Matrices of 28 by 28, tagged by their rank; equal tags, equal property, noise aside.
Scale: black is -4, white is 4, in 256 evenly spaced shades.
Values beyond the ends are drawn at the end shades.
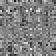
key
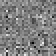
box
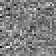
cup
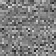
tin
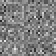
box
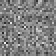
box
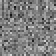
box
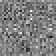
box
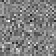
tin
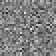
cup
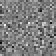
tin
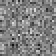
cup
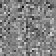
box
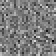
key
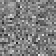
cup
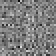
key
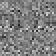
cup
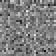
box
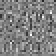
cup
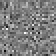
key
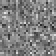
key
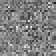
tin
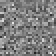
box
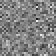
key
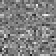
box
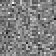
box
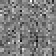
key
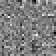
key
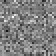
tin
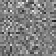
cup
